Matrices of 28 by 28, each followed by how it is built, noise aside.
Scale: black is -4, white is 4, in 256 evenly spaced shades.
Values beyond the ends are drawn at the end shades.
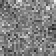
smooth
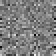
low rank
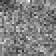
smooth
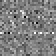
uneven rows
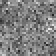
smooth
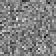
noise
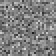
noise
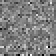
uneven rows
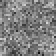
smooth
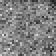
smooth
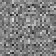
low rank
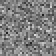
noise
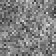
smooth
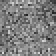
smooth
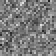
Hankel
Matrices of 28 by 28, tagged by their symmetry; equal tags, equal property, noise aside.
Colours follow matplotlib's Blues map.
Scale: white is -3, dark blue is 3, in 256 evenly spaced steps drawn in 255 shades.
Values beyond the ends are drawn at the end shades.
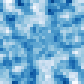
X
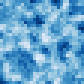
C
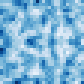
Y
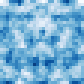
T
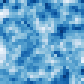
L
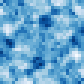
X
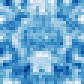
T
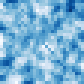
L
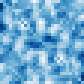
X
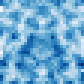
T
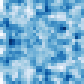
Y
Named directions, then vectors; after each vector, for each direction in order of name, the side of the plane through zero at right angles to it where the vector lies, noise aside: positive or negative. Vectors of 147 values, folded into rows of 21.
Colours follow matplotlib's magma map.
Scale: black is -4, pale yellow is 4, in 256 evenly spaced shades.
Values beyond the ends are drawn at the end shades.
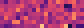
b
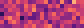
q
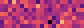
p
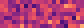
negative, negative, negative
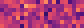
negative, positive, positive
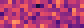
positive, negative, positive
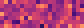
negative, positive, negative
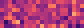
positive, negative, positive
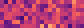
positive, negative, positive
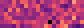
positive, positive, positive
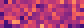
positive, negative, positive
